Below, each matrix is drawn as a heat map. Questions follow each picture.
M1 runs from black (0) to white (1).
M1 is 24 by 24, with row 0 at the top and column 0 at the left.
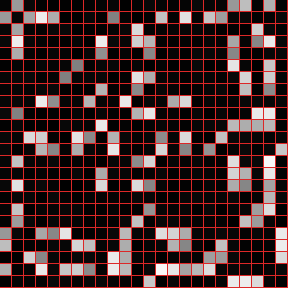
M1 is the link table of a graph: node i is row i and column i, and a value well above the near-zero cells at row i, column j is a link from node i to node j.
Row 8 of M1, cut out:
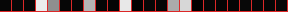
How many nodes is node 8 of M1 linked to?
6
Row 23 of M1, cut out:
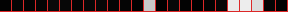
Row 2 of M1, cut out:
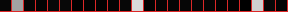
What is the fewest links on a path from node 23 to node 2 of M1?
2
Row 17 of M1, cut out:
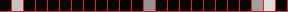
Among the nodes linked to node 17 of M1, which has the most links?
node 22
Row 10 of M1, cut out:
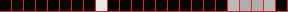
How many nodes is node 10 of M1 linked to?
5
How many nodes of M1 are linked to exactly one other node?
1
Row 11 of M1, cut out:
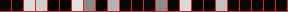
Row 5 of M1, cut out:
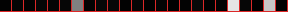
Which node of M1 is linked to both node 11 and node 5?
node 6
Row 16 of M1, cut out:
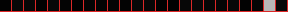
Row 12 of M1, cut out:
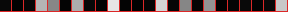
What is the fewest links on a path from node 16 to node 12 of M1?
3
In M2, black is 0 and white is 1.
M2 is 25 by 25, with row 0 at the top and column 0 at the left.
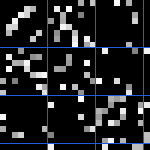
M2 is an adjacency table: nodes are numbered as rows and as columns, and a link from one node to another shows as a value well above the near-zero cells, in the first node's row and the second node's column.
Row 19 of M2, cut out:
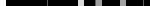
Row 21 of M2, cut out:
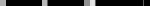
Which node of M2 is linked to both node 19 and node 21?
node 0
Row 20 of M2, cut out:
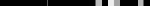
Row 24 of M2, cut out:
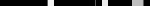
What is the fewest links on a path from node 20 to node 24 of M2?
2
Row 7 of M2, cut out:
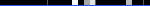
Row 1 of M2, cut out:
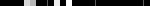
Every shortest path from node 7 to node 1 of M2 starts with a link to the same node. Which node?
node 12
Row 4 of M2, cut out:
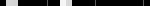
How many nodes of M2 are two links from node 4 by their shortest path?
6
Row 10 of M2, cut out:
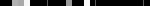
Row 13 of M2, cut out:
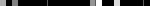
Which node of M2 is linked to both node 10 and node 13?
node 2
